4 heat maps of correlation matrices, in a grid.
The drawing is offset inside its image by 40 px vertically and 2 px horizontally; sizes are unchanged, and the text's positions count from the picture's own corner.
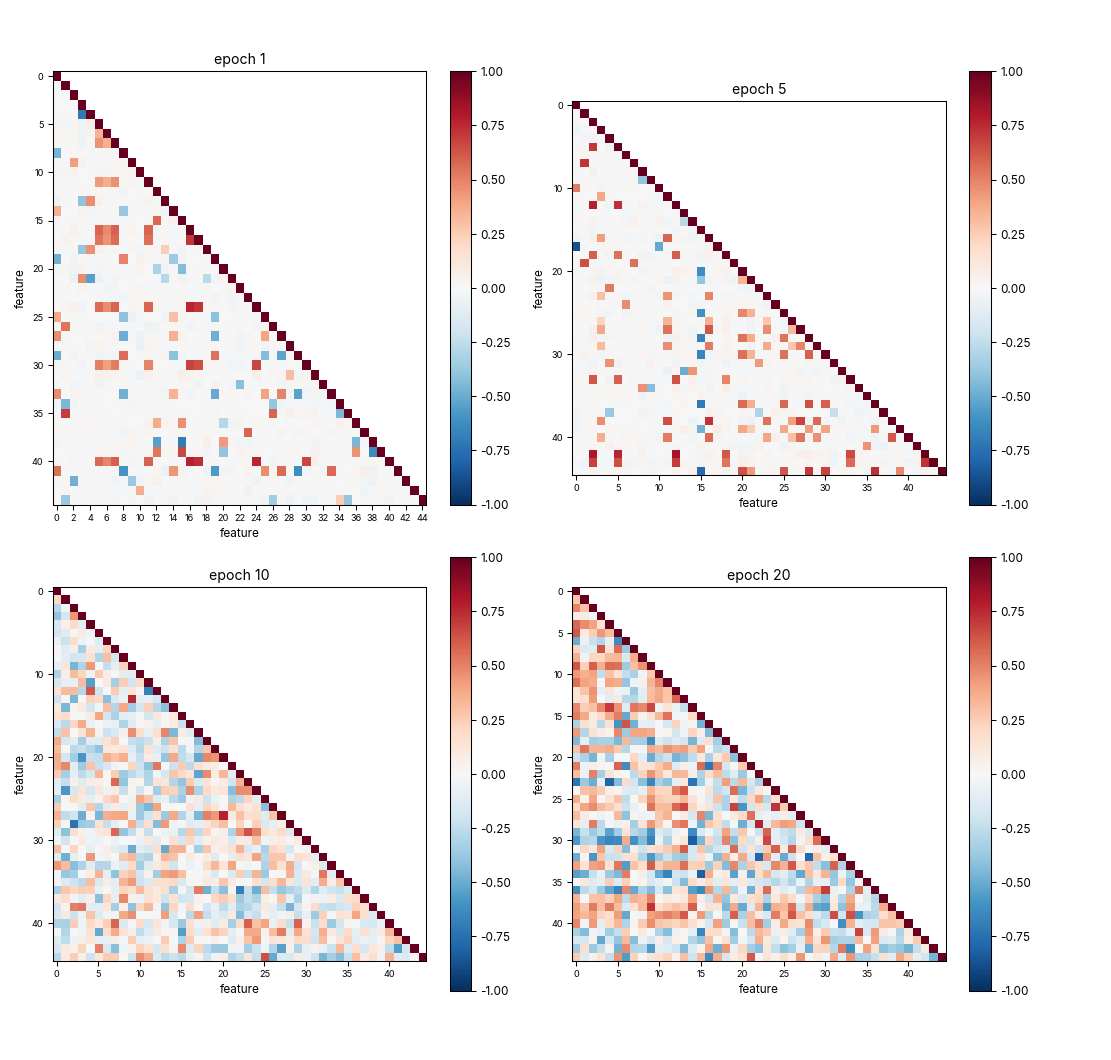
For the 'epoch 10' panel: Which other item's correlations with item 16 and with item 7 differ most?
3
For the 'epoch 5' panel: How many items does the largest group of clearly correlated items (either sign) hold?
9
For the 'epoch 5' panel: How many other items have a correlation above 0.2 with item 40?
8
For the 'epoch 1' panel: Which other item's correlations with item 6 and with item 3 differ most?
4
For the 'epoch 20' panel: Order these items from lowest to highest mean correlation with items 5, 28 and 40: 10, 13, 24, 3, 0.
3, 24, 10, 13, 0
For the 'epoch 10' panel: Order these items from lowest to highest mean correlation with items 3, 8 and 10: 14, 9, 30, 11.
9, 30, 14, 11
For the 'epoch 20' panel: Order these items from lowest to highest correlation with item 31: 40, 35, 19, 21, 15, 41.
35, 41, 40, 21, 15, 19
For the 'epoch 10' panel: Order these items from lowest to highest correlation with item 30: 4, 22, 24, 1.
1, 4, 22, 24
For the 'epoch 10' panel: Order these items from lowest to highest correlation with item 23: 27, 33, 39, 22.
39, 33, 27, 22
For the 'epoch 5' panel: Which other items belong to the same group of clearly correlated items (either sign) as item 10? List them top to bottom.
0, 17
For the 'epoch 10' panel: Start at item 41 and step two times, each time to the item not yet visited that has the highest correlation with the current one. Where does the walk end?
20
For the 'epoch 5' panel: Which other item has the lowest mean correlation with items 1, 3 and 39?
15
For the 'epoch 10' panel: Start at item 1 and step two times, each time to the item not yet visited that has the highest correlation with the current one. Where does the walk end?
12
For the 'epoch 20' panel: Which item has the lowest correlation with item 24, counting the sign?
20
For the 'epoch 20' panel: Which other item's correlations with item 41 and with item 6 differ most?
43
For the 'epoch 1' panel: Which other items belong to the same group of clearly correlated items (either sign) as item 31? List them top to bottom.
28
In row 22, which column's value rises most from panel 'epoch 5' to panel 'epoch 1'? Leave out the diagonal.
37
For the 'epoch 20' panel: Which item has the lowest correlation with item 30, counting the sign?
14
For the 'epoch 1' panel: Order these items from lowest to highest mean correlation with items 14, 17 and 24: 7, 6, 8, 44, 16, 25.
8, 44, 25, 6, 7, 16
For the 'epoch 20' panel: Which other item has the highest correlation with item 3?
7
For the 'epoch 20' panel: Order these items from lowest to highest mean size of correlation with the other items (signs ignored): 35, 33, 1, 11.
35, 1, 11, 33
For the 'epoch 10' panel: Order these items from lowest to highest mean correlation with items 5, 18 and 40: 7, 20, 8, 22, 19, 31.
8, 19, 31, 20, 7, 22
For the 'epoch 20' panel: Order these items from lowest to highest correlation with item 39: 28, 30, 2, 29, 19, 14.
30, 29, 14, 28, 2, 19
